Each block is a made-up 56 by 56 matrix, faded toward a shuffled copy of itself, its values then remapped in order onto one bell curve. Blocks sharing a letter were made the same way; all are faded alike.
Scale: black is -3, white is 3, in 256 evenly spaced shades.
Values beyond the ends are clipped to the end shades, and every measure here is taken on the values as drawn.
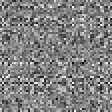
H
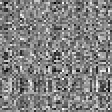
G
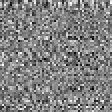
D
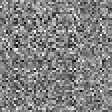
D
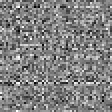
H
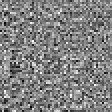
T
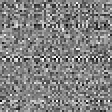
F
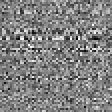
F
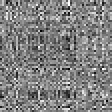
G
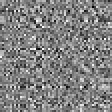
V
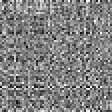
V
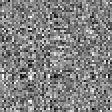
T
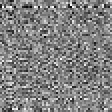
V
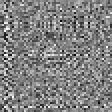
H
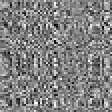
G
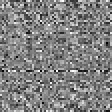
V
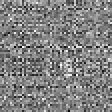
F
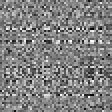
F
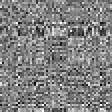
G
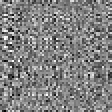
G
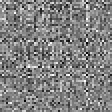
H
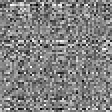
V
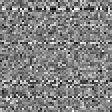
F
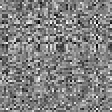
D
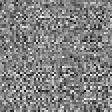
V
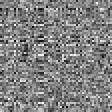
F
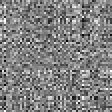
G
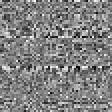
F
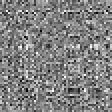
T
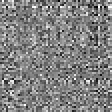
V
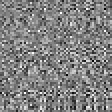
V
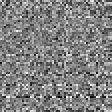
F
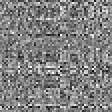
V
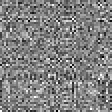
D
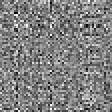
D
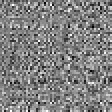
G
